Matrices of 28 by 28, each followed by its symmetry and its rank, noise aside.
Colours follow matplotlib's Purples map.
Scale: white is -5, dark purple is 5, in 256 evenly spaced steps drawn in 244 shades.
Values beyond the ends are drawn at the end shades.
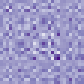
symmetric, rank three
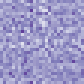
no symmetry, rank six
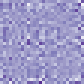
no symmetry, rank four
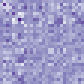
symmetric, rank four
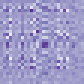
no symmetry, rank three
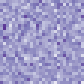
no symmetry, rank six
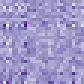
no symmetry, rank four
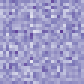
antisymmetric, rank six
